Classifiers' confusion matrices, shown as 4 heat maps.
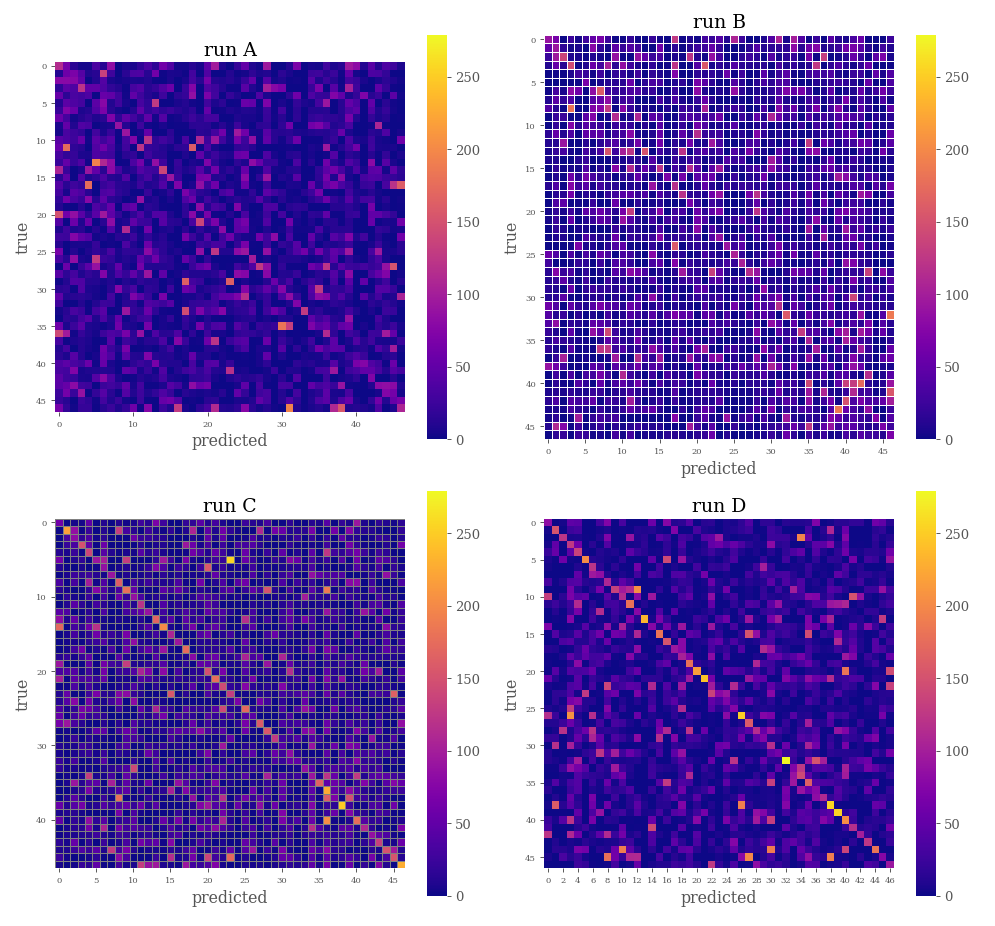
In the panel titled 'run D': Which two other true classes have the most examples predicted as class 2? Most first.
28, 5
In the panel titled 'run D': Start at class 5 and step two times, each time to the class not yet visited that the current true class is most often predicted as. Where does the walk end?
39
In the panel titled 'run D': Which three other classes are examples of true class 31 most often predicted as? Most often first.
7, 9, 18
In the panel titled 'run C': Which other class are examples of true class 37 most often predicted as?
8
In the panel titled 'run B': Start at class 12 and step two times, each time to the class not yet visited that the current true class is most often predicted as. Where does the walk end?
40
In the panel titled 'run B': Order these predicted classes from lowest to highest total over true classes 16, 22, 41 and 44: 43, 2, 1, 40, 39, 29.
2, 1, 43, 29, 39, 40
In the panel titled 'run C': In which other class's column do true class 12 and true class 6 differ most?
20
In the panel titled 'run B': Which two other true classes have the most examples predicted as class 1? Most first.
45, 2
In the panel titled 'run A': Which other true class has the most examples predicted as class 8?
30
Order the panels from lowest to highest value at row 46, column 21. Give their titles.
run D, run B, run C, run A
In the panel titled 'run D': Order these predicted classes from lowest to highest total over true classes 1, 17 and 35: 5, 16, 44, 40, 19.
19, 5, 40, 44, 16
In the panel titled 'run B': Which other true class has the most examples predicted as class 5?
16
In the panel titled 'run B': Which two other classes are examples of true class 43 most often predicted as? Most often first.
39, 30
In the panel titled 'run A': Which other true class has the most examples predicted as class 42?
13
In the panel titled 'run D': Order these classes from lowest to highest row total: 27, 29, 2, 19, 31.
27, 19, 31, 2, 29
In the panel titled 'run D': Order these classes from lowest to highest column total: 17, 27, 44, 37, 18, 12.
37, 17, 44, 27, 12, 18
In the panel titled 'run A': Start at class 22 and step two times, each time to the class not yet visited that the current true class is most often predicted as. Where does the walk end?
24
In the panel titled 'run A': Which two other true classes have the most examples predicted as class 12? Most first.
10, 28
